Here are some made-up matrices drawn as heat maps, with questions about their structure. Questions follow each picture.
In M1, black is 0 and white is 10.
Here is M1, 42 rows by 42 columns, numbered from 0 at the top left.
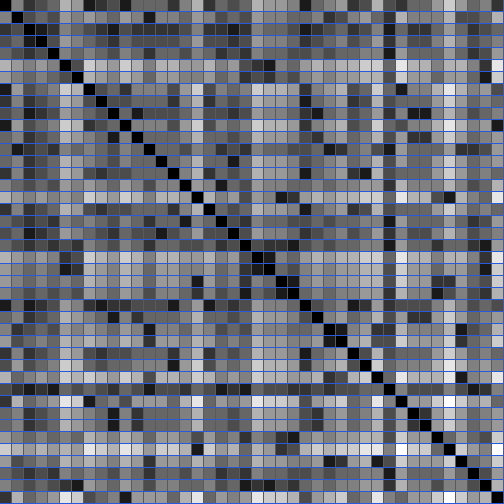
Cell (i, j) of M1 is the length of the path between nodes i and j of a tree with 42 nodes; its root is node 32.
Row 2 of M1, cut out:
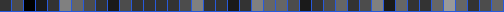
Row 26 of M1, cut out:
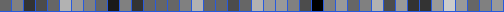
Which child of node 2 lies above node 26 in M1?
9
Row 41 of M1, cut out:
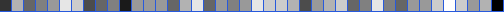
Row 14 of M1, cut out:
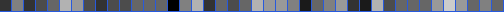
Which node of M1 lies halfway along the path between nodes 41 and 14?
0
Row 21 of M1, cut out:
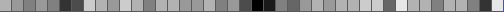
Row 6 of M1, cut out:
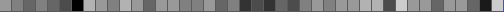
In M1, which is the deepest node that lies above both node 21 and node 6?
40
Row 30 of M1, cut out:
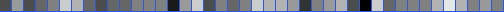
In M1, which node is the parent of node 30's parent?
25
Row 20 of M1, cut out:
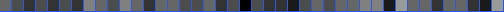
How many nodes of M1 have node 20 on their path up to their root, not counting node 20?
10
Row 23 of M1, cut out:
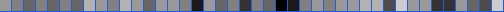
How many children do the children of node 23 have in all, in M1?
1
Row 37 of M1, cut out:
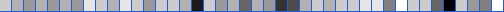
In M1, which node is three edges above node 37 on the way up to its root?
24
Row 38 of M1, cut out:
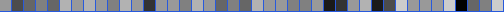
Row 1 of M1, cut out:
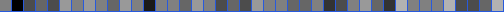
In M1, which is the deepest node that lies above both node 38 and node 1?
12
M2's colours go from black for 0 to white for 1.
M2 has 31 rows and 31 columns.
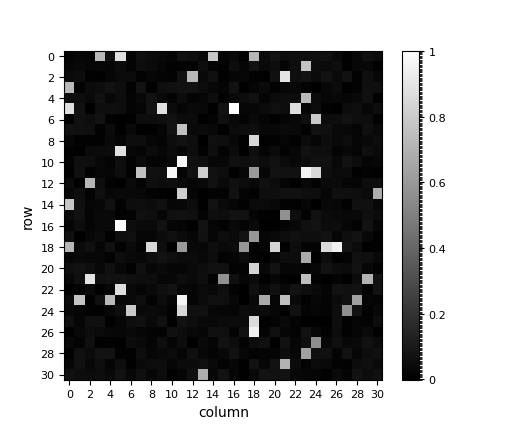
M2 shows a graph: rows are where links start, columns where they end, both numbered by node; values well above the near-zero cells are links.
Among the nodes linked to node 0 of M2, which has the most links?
node 18
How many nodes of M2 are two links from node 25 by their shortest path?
6
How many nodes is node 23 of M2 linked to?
6
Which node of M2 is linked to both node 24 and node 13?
node 11
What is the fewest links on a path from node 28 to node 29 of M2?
3
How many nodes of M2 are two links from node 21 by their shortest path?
6
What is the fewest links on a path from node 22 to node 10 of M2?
5
